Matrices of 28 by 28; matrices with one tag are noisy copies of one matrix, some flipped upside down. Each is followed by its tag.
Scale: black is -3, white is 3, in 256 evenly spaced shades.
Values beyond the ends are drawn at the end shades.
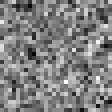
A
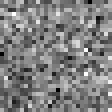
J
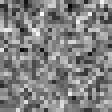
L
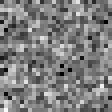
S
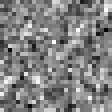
L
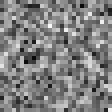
A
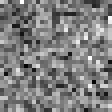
J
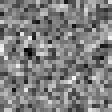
A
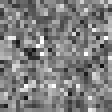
A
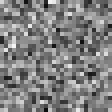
S
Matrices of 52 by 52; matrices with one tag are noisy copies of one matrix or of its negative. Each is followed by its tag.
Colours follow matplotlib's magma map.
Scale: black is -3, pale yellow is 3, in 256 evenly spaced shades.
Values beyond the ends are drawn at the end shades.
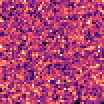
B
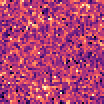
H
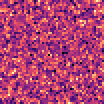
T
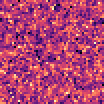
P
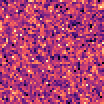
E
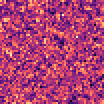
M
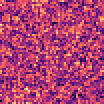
M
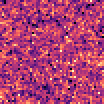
H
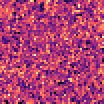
T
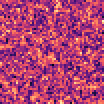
P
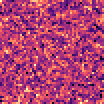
M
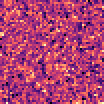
B
